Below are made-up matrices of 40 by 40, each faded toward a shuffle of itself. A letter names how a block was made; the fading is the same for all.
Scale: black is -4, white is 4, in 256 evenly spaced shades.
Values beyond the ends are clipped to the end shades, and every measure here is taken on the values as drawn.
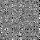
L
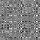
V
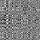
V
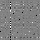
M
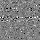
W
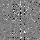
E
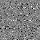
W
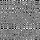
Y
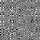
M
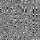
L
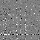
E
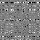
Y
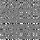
Y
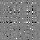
M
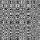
V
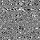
W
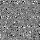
W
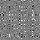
M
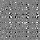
M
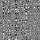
L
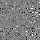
E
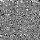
W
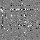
E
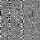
L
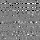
Y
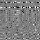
Y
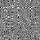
L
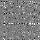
E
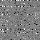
E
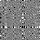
M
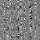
L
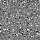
W
